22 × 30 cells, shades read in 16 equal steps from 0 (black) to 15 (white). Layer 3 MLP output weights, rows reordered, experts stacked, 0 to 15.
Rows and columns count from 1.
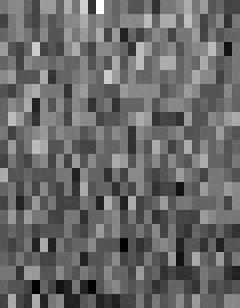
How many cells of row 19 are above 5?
14
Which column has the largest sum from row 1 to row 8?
11
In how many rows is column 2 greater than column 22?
10
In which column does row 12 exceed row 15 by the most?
16
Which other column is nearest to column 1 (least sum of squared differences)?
27
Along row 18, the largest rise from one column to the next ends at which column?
6
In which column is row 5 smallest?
3
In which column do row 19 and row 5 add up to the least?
23
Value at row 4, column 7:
5
